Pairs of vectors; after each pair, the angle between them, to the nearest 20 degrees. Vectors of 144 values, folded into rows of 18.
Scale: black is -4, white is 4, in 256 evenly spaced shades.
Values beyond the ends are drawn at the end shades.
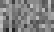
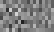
100 degrees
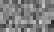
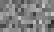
40 degrees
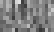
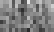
40 degrees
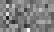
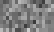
60 degrees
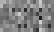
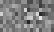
120 degrees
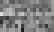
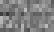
140 degrees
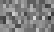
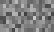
20 degrees
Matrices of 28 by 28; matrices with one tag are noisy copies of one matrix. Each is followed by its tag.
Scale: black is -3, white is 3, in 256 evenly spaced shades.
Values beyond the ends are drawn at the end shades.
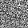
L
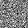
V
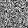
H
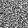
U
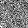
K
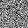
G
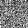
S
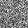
H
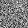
U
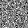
G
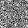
K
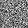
H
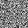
V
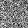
K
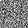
V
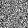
U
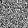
U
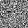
V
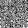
S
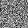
G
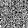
S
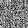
S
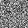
V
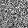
H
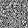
V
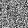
G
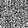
S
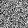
U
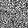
H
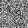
G
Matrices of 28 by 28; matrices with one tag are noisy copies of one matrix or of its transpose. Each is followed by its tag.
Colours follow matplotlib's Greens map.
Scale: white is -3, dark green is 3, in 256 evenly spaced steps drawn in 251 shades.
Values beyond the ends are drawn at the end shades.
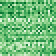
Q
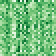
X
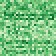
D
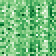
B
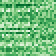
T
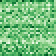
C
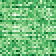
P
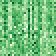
T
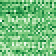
Q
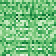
D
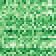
B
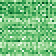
Q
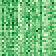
Q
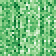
D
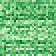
D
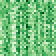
X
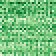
Q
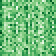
C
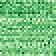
Q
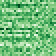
T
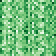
C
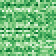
T
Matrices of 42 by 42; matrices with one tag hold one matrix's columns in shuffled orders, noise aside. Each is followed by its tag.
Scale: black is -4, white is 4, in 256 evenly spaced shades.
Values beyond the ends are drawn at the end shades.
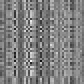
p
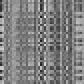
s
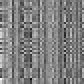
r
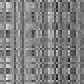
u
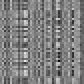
p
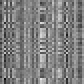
r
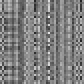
s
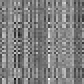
r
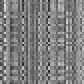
s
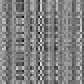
s
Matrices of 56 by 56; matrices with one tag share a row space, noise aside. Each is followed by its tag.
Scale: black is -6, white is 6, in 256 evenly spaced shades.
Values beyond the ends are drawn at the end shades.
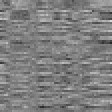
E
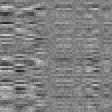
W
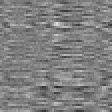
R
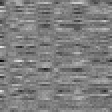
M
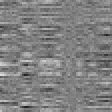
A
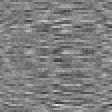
R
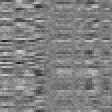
W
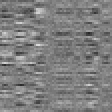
W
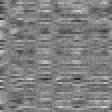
M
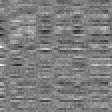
M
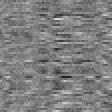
R
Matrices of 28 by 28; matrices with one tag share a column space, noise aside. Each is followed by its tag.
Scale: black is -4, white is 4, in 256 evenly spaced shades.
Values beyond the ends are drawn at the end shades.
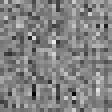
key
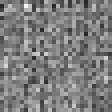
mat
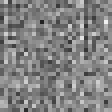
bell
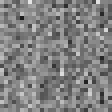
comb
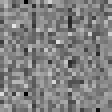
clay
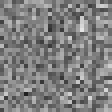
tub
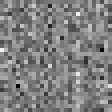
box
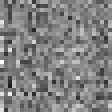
clay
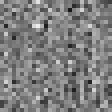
key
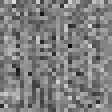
comb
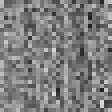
key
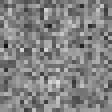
bell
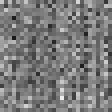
comb
